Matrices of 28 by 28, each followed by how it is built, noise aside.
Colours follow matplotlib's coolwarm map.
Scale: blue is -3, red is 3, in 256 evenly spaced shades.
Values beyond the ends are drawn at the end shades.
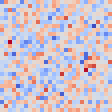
Hankel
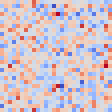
repeating rows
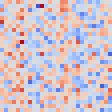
repeating rows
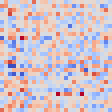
low rank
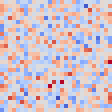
repeating rows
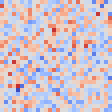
Hankel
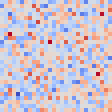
repeating rows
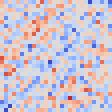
Hankel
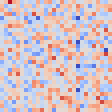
repeating rows
